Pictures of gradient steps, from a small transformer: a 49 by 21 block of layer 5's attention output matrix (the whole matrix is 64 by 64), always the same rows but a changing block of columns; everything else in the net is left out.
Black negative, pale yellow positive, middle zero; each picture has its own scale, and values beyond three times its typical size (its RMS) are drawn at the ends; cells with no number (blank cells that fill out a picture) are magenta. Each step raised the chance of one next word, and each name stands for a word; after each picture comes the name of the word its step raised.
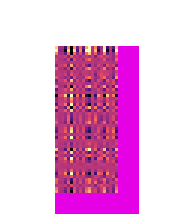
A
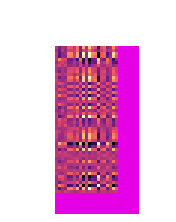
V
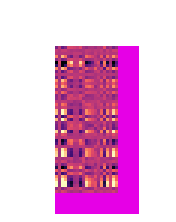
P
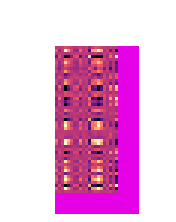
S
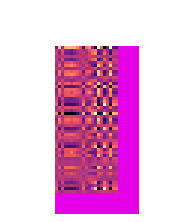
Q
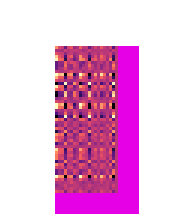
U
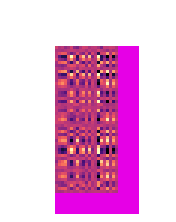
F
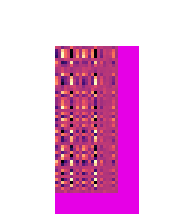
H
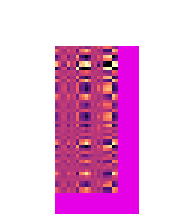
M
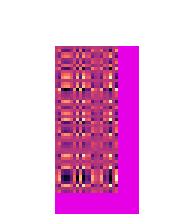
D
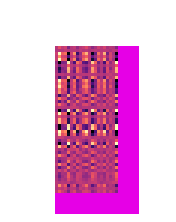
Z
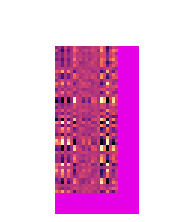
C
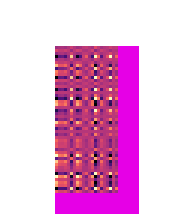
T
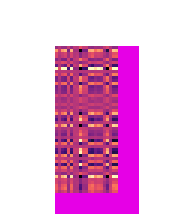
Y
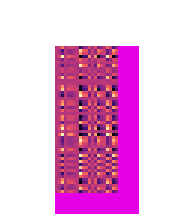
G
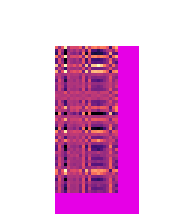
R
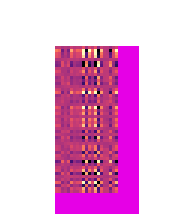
H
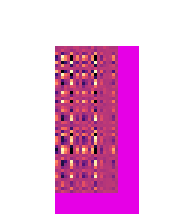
F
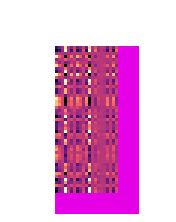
S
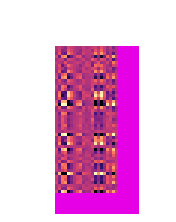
G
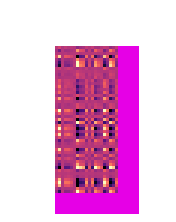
P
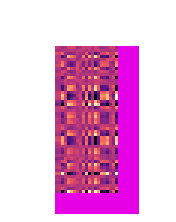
G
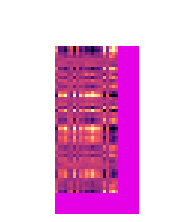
A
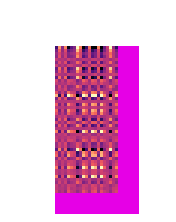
A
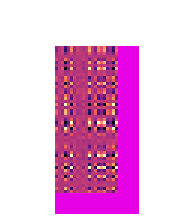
Q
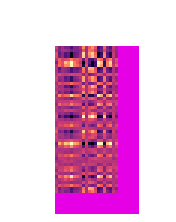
V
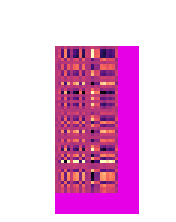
H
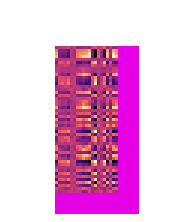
H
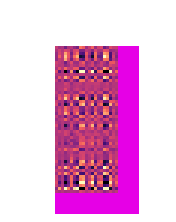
T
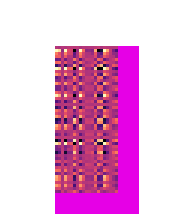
Y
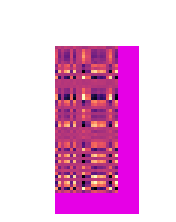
T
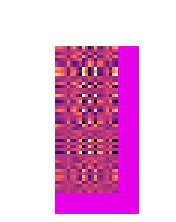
Y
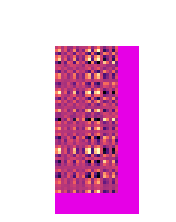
F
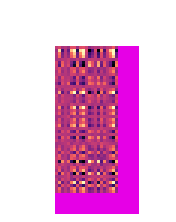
H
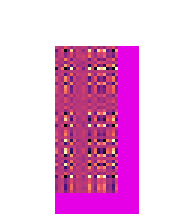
Y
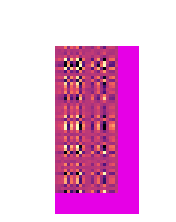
M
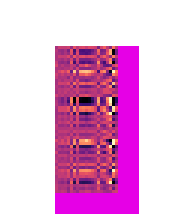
C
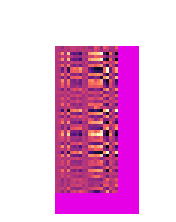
Z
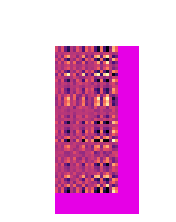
S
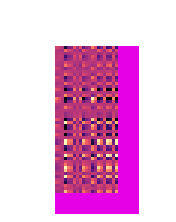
C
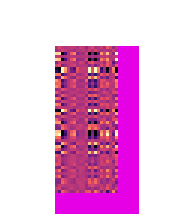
Z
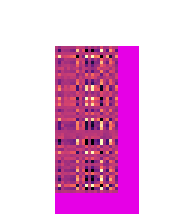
S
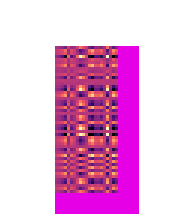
G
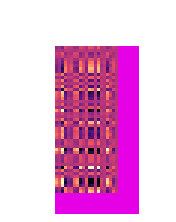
P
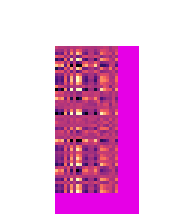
R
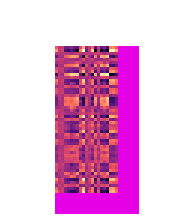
S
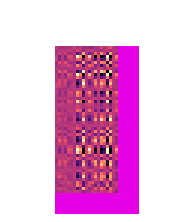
F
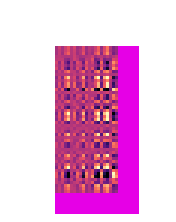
D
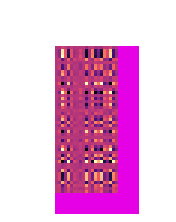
H
